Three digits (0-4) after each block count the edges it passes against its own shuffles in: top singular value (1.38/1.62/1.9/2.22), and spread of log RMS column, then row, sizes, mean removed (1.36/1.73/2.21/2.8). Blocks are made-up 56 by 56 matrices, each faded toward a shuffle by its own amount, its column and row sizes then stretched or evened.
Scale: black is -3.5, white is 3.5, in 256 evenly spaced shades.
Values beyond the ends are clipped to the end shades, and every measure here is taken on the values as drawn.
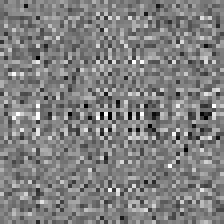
4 1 3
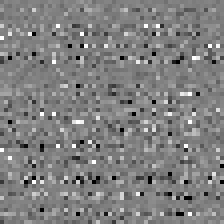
0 1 4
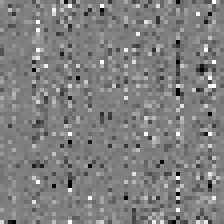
0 4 1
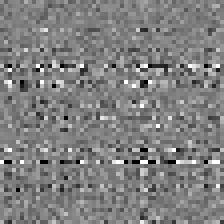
4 1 4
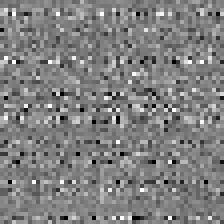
3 0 4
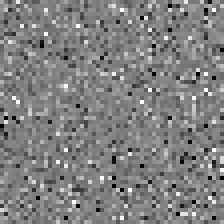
0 1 0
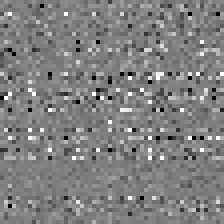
0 2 4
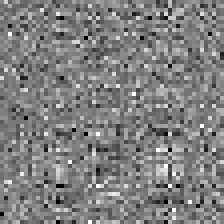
4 2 2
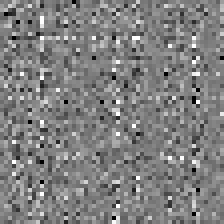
1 4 1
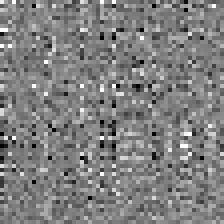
4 3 2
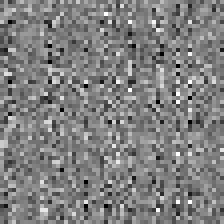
3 4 1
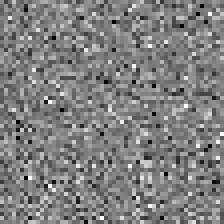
3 0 0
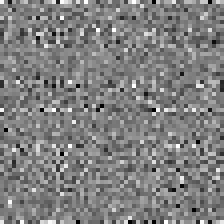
3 0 3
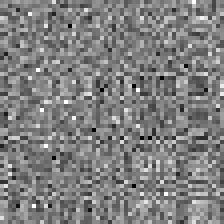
4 0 1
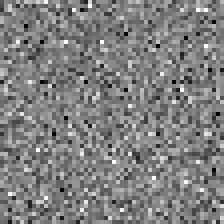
1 0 1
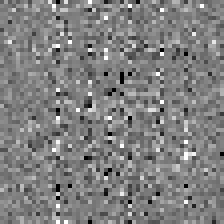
2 3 2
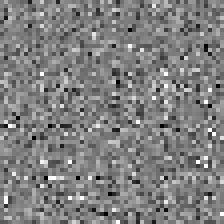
1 2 2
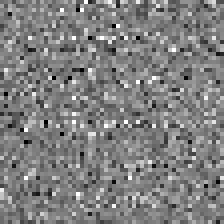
2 0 2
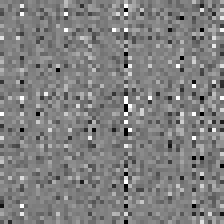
3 4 2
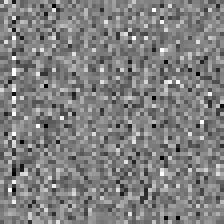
2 3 0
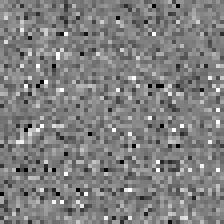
0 1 2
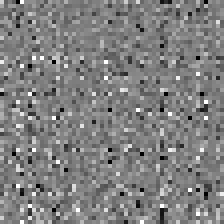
1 3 2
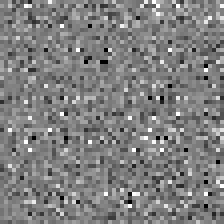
0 2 3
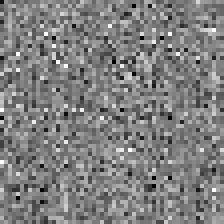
1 3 1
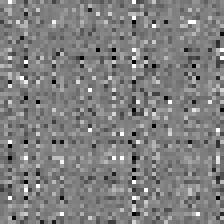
3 4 2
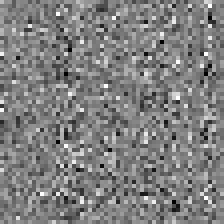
2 4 0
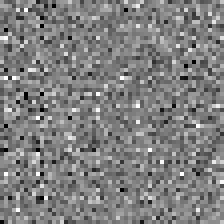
1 2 2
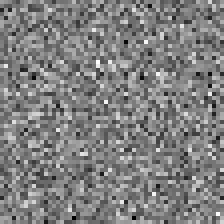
2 0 0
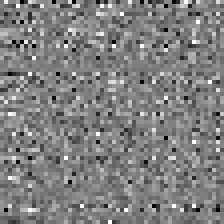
0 2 4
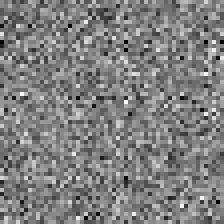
1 1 1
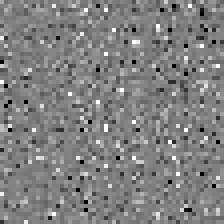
1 2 1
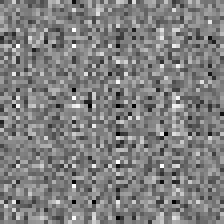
4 3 2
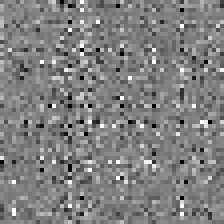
0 3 3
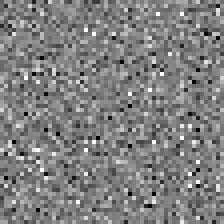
0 1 0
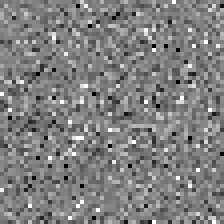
1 0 0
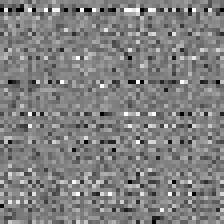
4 1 4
